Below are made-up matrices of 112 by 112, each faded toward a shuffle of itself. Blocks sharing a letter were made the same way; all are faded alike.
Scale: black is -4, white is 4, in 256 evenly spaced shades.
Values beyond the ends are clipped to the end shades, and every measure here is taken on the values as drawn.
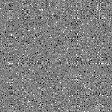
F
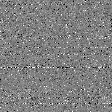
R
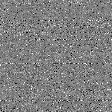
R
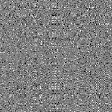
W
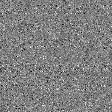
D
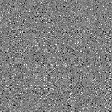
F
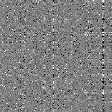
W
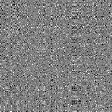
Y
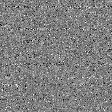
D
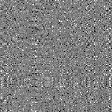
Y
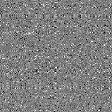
F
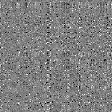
Y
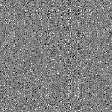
W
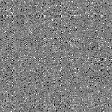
F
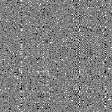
W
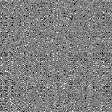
F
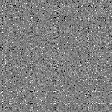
F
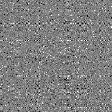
Y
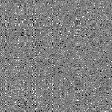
W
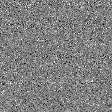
D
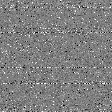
R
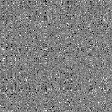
F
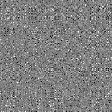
F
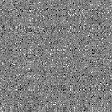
Y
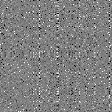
W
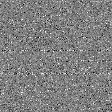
D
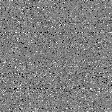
R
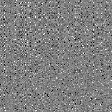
W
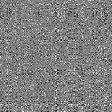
F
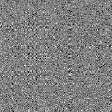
Y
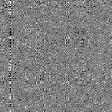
W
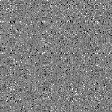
F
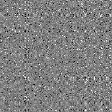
W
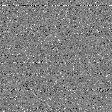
R
